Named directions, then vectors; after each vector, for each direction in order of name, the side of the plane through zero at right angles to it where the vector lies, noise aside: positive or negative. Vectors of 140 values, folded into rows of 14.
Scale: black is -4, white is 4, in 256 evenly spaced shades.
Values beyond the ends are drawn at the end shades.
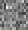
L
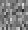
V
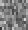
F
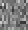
positive, positive, positive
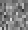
negative, positive, positive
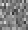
positive, positive, positive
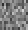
negative, negative, negative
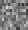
negative, positive, negative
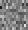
positive, positive, negative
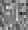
negative, positive, negative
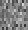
negative, negative, positive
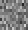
positive, positive, negative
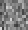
negative, positive, positive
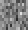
positive, negative, positive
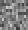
negative, positive, negative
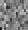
positive, negative, negative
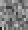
positive, negative, negative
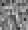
negative, positive, negative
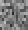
positive, negative, positive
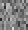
positive, positive, positive
